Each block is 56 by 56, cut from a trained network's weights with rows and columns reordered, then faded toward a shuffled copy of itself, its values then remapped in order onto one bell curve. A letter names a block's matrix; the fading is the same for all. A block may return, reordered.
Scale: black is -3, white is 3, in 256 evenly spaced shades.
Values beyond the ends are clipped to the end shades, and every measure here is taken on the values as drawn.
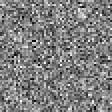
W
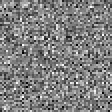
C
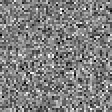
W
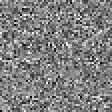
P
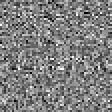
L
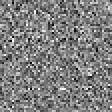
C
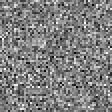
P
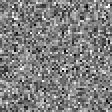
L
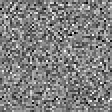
P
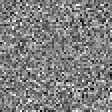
P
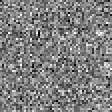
C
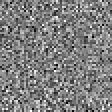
L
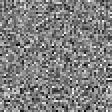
L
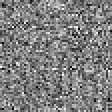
W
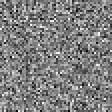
W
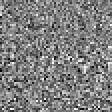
L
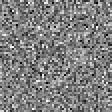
L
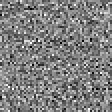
P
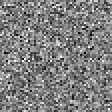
W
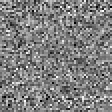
P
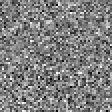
L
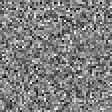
P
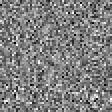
L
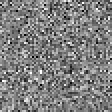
L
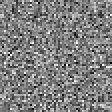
W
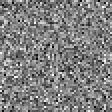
W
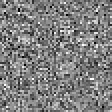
C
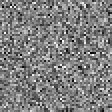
P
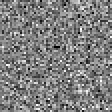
W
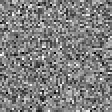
C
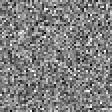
W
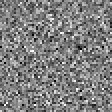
P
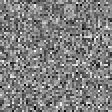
C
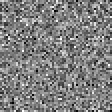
W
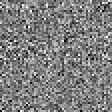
P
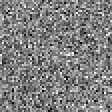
W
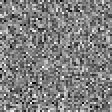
W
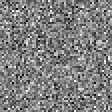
W
